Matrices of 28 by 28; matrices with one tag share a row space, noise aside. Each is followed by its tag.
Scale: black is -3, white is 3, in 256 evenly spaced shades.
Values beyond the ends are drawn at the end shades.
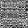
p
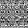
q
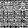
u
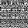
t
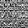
u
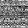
u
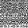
t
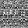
u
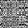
p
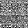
t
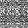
q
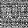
t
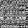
p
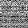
t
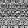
q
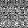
q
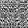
q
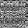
p
